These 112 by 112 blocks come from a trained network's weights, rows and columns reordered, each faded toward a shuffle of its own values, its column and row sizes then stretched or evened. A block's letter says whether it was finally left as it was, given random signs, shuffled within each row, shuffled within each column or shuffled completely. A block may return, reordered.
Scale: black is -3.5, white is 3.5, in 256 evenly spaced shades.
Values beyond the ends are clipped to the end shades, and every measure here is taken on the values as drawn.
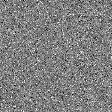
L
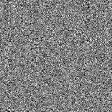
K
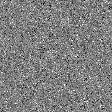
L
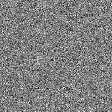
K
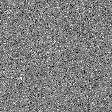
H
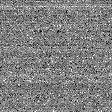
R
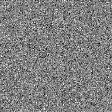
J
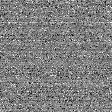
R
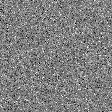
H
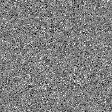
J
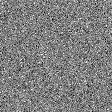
H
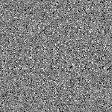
J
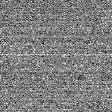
K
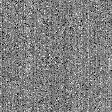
L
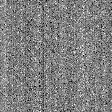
L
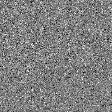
J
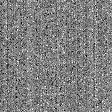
L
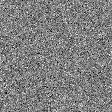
H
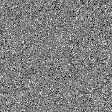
L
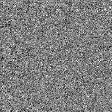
J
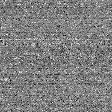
R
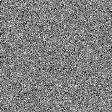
J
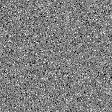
R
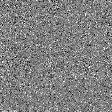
J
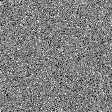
H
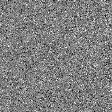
L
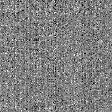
K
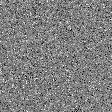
H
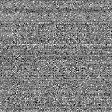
K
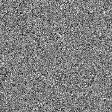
J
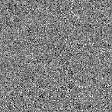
K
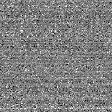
K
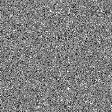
J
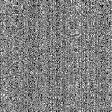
K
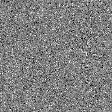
L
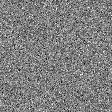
H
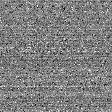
R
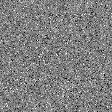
R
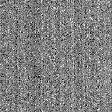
K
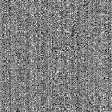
K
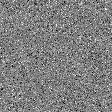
H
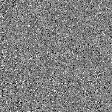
J
